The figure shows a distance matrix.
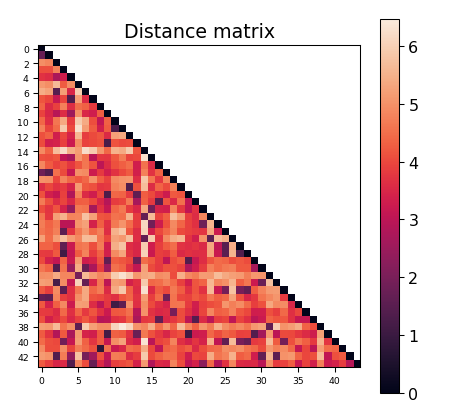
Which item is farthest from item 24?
14
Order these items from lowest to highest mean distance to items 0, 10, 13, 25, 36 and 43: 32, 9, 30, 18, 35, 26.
9, 35, 30, 18, 32, 26
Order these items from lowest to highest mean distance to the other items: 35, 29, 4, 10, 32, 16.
4, 29, 16, 35, 32, 10
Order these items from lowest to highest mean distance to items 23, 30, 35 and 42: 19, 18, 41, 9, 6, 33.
9, 6, 41, 19, 18, 33
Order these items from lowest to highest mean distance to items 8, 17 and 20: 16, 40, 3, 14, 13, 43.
13, 43, 16, 40, 3, 14
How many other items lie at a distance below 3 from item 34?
3
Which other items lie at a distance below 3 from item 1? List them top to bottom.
0, 17, 34
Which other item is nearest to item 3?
28
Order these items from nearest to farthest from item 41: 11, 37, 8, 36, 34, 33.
8, 37, 11, 36, 34, 33
